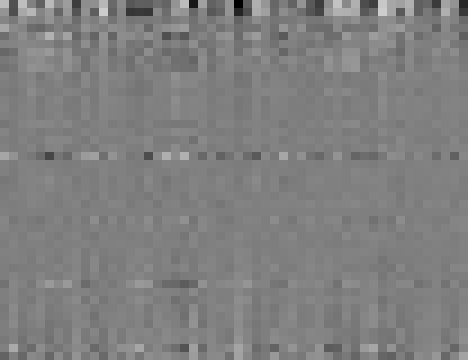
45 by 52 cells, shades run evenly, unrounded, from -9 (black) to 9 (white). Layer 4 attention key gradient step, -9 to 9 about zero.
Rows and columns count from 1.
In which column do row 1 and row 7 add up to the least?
27
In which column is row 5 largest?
6
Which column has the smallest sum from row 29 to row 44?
21
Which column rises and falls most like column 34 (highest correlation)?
45
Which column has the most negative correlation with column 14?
31
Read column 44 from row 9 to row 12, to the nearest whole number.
0 0 0 0
